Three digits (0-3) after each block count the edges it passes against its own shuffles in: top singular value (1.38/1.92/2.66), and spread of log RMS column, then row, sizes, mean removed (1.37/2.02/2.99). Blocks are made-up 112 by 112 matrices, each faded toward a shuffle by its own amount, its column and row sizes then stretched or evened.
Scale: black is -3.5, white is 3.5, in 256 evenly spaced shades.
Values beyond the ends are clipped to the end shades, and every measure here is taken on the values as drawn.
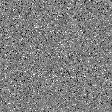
1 0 1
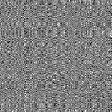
3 2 0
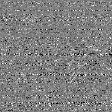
0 1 3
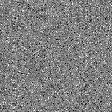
2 0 0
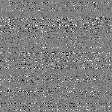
0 1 3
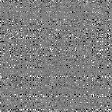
2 3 3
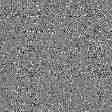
1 1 2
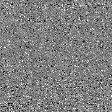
0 1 2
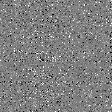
0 2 2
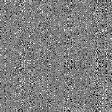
2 3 0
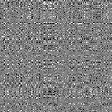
3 2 3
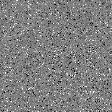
1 1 1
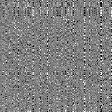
3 3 1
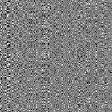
3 3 0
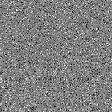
2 0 0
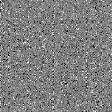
2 2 0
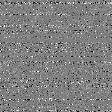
0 0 3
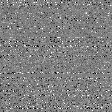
0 0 3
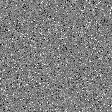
0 0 0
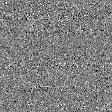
0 1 2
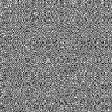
3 1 1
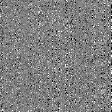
1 3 0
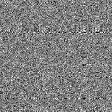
2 0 2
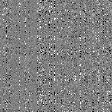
1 3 2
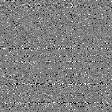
2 1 3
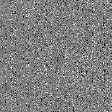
0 3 0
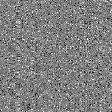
2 1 0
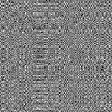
3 2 1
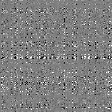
2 3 3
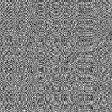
3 2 0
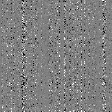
1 3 1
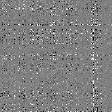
1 3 3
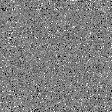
1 1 2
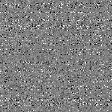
1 1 3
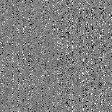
0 3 1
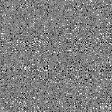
2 2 2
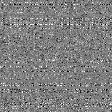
2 0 3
